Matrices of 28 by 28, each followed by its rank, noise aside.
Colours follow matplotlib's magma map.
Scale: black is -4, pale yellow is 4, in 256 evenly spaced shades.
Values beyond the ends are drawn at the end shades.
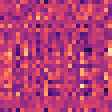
four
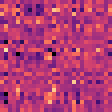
four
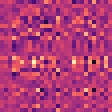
four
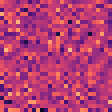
six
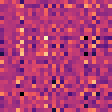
three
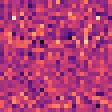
eight
